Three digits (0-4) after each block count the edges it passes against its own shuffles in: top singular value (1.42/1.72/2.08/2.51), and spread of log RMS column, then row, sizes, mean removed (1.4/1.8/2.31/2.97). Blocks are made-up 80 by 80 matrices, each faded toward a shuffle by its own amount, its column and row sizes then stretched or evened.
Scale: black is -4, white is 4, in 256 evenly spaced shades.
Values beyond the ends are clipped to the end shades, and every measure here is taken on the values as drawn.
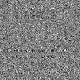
2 0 2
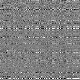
4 0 4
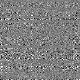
0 2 4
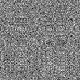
3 0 0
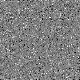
1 0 1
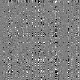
4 4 2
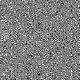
2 2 0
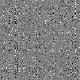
3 3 1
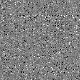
1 0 2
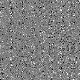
2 3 0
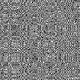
4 1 0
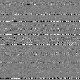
4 0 4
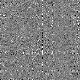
2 3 2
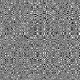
4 3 3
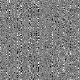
3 4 0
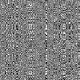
4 4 1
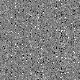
0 3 0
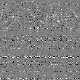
3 1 4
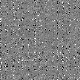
1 3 2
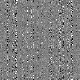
2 4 0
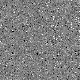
0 2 0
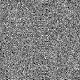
2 1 0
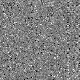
2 1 0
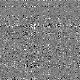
1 3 4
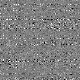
0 2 4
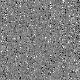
0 3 0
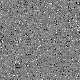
0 1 1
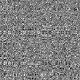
3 2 2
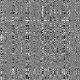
4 4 3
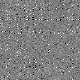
2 2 2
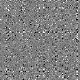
3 3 2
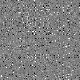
3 2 2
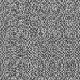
4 2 1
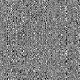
3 3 0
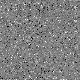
1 0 1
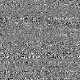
2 0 4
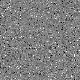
1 1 0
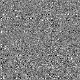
0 2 3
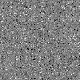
2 0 1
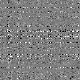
2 2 4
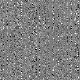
1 4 0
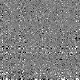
3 2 3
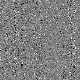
0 3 0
